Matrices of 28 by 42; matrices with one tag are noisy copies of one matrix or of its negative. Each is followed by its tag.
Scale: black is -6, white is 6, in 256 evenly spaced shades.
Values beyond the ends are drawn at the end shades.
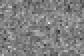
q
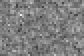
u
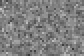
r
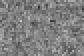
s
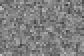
r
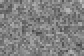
q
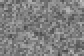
q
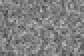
r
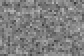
u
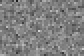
u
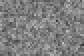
r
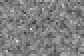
r
